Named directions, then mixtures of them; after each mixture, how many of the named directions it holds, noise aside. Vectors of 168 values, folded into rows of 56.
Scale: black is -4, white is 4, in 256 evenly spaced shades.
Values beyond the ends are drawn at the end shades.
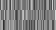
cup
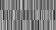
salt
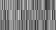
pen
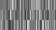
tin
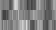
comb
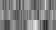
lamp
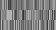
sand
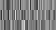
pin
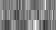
one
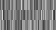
three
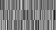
one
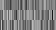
two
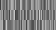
three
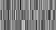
one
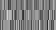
one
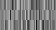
one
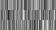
four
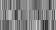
four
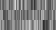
three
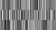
three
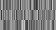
two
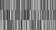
two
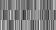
four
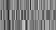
two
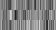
four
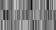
three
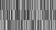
two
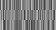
three
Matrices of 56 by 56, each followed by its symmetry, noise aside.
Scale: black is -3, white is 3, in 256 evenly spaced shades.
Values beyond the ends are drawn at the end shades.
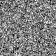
no symmetry.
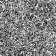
symmetric across the other diagonal.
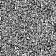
mirrored top to bottom.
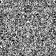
mirrored left to right.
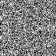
mirrored top to bottom.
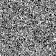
no symmetry.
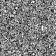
mirrored top to bottom.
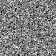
antisymmetric.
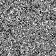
symmetric.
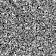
mirrored top to bottom.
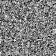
no symmetry.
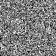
no symmetry.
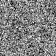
no symmetry.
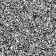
antisymmetric.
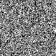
no symmetry.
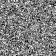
no symmetry.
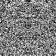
mirrored left to right.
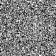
mirrored top to bottom.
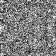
mirrored top to bottom.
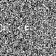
mirrored top to bottom.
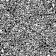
same after a half turn.
